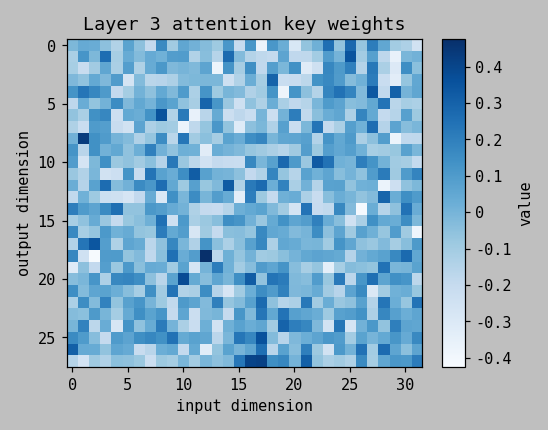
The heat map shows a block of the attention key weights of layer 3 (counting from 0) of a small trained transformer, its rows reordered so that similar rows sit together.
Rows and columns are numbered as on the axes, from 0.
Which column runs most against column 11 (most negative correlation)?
3
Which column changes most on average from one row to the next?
28
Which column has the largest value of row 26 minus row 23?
0
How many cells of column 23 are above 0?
16
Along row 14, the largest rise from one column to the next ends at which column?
21
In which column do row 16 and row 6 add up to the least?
11
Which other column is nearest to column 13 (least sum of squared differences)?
6
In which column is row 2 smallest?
13
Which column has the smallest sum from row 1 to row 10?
29
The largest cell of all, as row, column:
18, 12
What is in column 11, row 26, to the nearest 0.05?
0.05
